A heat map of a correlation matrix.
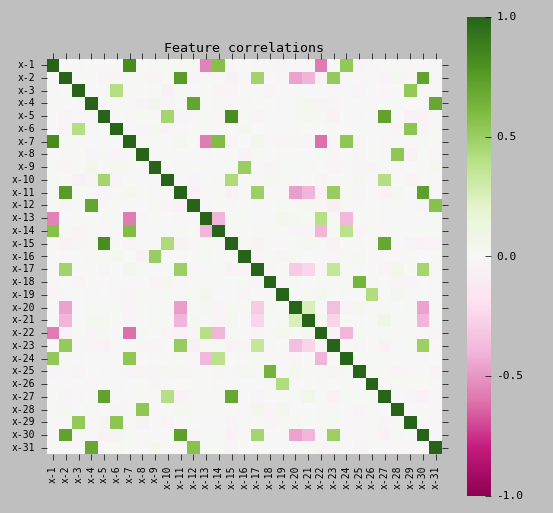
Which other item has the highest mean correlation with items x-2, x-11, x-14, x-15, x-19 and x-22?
x-30
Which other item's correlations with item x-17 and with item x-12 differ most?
x-4
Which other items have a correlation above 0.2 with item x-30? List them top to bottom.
x-2, x-11, x-17, x-23
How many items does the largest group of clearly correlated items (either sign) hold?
7
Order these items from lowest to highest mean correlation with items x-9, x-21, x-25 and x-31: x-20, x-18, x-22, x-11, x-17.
x-11, x-17, x-22, x-20, x-18
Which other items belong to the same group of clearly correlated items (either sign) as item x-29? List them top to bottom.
x-3, x-6
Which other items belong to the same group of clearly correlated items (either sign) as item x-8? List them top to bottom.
x-28
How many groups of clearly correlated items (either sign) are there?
9
